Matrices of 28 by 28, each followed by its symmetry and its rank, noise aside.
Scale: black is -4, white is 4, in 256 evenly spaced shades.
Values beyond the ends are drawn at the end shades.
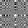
symmetric, rank one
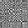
symmetric, rank three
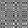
no symmetry, rank one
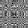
no symmetry, rank two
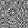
symmetric, rank three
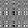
no symmetry, rank one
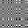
no symmetry, rank one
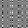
no symmetry, rank one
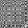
symmetric, rank two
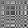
symmetric, rank one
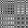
symmetric, rank one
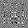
no symmetry, rank two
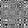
no symmetry, rank two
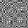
symmetric, rank three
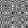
symmetric, rank one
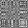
symmetric, rank two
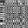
no symmetry, rank two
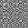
symmetric, rank three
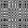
symmetric, rank one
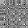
symmetric, rank three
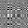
no symmetry, rank one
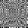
no symmetry, rank two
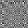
antisymmetric, rank two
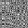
no symmetry, rank three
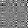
no symmetry, rank one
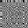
no symmetry, rank two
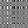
no symmetry, rank one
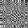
antisymmetric, rank two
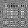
no symmetry, rank two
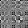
symmetric, rank two
